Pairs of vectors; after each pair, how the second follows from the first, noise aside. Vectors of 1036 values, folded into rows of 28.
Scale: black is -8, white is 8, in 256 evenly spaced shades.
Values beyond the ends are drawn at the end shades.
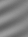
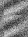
wrapped around, scaled up.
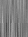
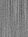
reversed, shrunk.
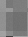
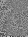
sign-scrambled.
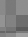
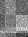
negated, scaled up.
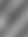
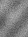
negated.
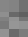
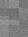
reversed, negated, shrunk.
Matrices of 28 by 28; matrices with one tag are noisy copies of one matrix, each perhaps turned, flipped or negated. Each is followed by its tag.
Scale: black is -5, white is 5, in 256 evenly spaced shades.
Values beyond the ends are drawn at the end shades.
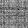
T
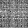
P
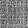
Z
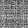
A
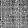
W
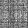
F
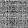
F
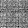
W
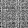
W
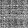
A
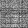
F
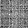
P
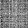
P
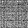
Z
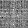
P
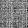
W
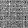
Z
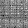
A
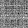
A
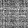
T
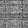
F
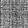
P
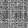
F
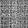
P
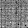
W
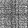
P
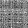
A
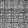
A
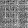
A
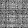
F
